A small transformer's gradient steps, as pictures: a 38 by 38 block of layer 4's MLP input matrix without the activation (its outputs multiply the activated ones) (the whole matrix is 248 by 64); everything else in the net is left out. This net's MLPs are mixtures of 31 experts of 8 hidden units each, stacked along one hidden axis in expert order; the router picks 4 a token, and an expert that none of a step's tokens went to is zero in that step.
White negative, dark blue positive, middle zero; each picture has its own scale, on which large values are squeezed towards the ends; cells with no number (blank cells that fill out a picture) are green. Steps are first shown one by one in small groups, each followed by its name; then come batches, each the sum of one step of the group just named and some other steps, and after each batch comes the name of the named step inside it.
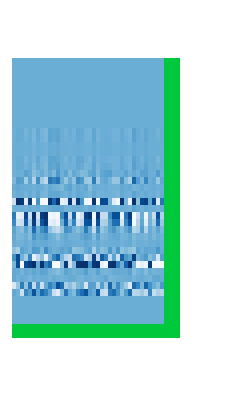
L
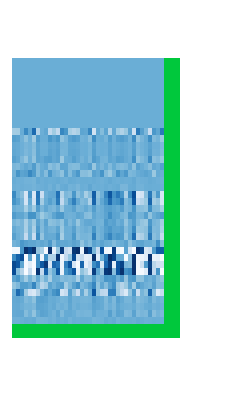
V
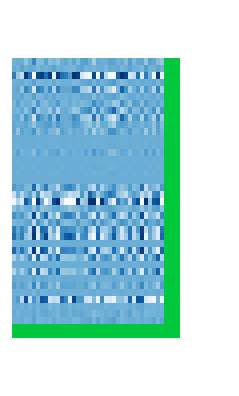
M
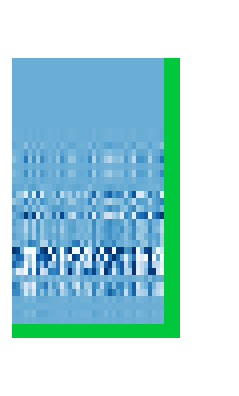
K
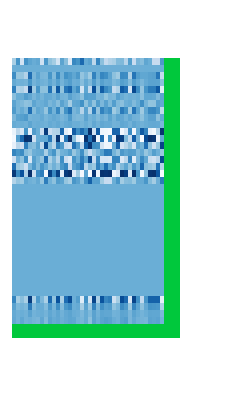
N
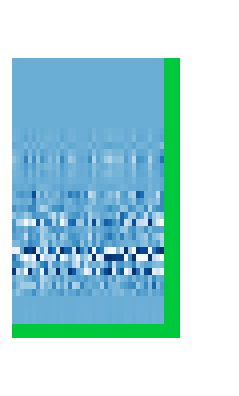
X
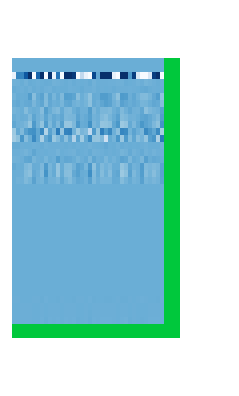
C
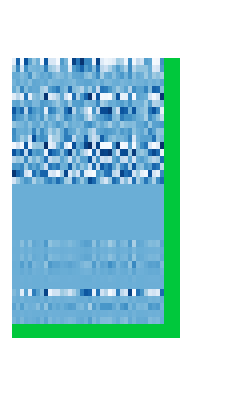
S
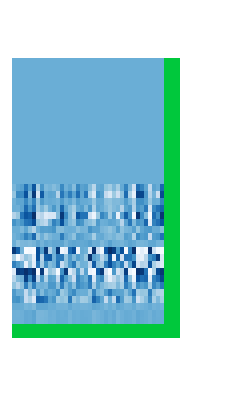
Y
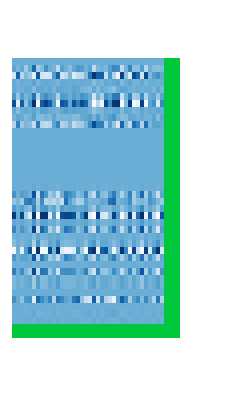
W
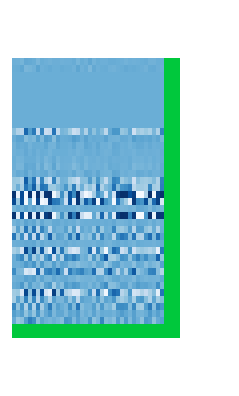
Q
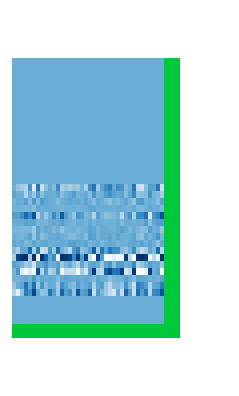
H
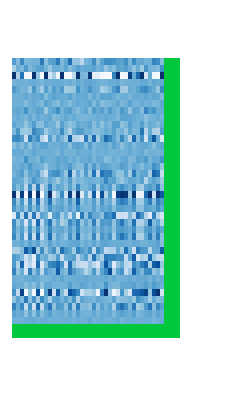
X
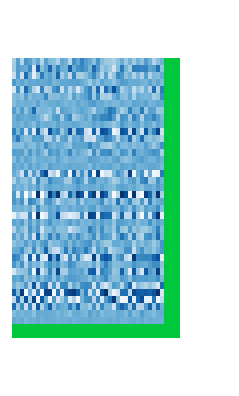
S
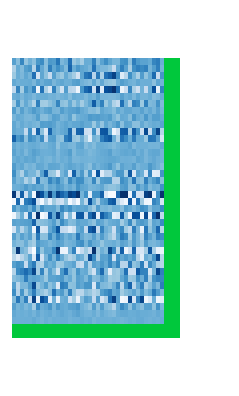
Y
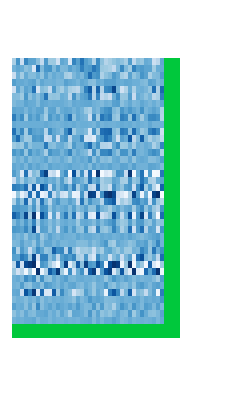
S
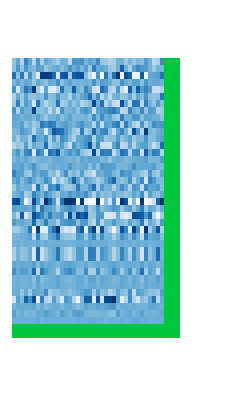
S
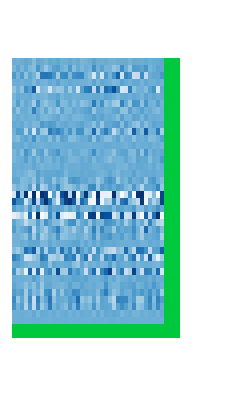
X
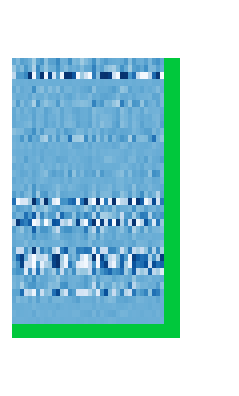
C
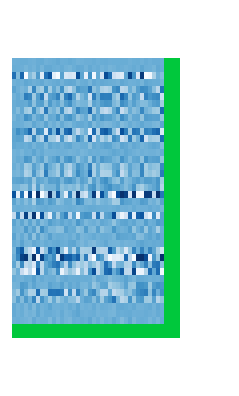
H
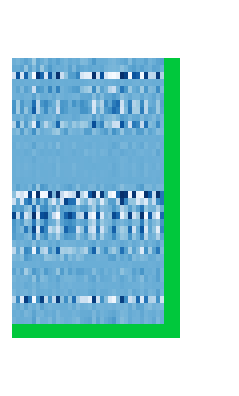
W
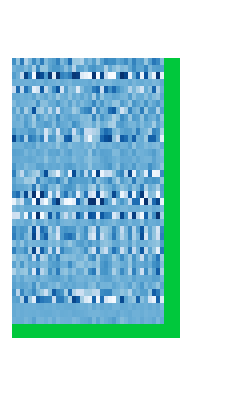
M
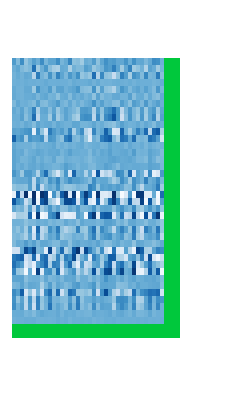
V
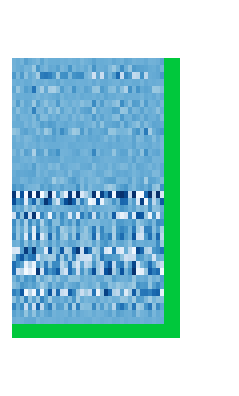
V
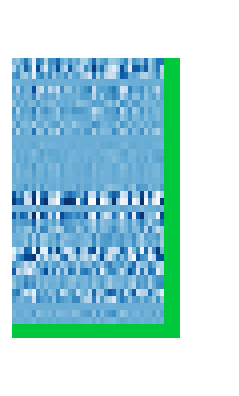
W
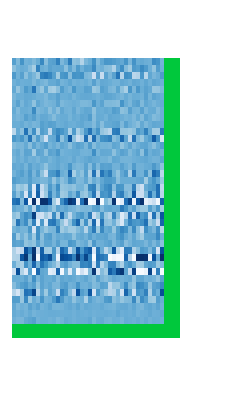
H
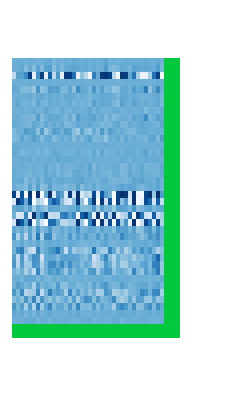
C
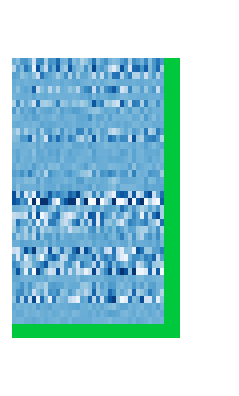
V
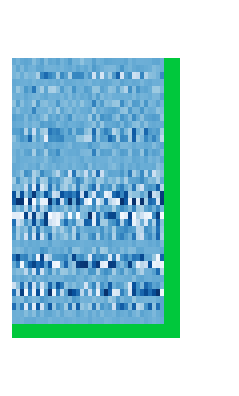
L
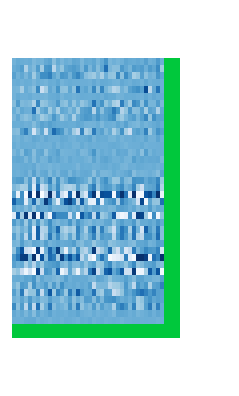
H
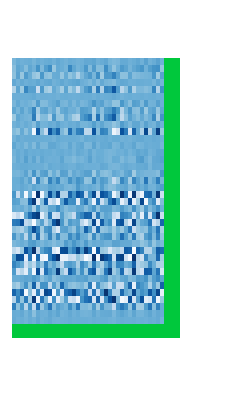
X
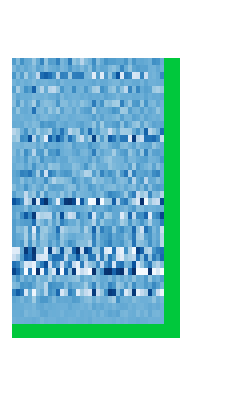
V
